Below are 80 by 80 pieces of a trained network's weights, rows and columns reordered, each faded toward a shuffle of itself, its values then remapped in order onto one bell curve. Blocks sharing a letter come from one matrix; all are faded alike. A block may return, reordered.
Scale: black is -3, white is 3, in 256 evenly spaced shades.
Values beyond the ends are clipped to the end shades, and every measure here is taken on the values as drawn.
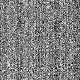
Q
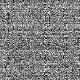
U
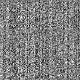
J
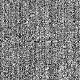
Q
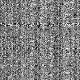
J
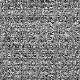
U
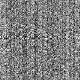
J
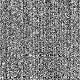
Q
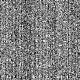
Q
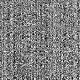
J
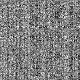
J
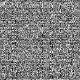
U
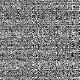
U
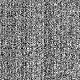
Q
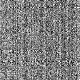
J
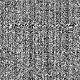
J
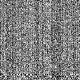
J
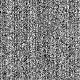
Q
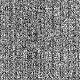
J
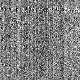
J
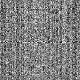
J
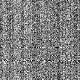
J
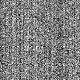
Q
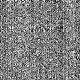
Q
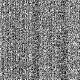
Q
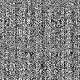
J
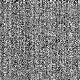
Q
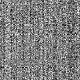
J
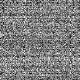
U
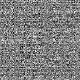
U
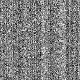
Q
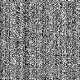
J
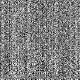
J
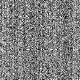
Q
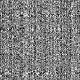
J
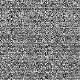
U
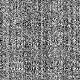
J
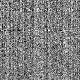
Q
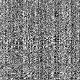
J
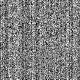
Q
